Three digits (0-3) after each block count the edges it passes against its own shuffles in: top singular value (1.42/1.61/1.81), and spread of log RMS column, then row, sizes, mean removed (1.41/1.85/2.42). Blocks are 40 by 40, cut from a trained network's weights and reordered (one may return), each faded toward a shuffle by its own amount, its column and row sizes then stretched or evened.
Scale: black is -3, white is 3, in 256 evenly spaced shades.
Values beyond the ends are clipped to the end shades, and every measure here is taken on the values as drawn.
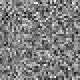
0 0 0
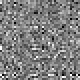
1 2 1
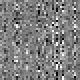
2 3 0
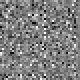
0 2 2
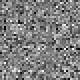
1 1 1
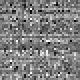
1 2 1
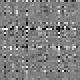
3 2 3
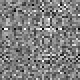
2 1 1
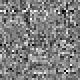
1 1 1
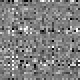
1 2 3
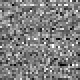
0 0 2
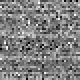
1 0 0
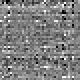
2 2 2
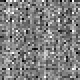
1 0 2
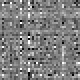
1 3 1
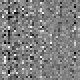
0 3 1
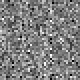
0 1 0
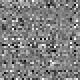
0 2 3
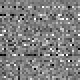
0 0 3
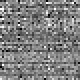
2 1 1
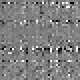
1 2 3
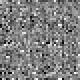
0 0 2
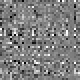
1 3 3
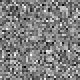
1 0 0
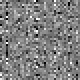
0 3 0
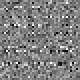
1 1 3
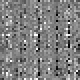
2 3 2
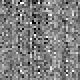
1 2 1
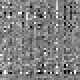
2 2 2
